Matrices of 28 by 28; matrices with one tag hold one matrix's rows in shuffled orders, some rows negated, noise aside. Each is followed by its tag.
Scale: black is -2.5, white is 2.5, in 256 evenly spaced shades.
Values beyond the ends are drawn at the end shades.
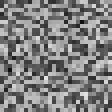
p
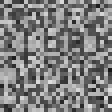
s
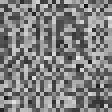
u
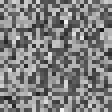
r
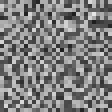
u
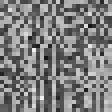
u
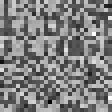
s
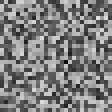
s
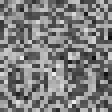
p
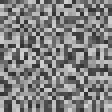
u
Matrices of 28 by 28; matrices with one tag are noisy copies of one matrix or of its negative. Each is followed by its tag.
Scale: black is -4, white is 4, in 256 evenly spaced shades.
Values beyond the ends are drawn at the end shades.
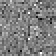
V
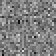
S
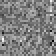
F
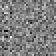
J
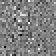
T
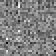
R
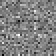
S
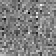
V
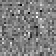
V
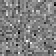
R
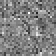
V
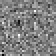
S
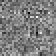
V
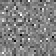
T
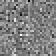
T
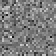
J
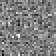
S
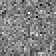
V
